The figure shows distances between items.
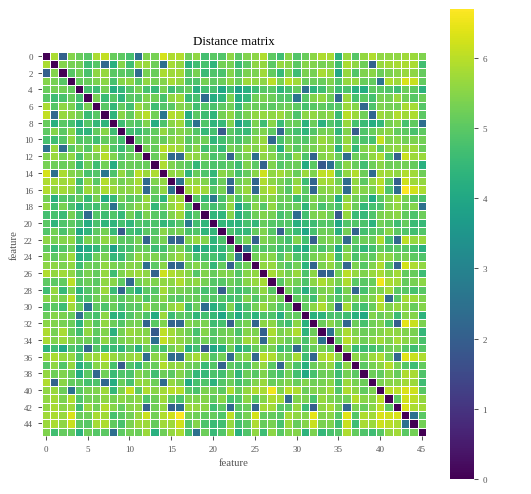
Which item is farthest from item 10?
40
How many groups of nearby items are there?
15
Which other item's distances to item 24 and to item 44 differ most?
43
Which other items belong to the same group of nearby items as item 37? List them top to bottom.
9, 21, 28
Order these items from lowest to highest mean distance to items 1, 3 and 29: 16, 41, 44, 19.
41, 19, 16, 44
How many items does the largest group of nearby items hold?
8
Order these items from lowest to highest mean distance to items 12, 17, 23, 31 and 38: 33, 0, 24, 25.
25, 24, 33, 0
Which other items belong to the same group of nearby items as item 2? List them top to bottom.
0, 11
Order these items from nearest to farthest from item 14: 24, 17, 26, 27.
17, 24, 27, 26
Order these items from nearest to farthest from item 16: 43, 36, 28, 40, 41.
36, 41, 28, 40, 43
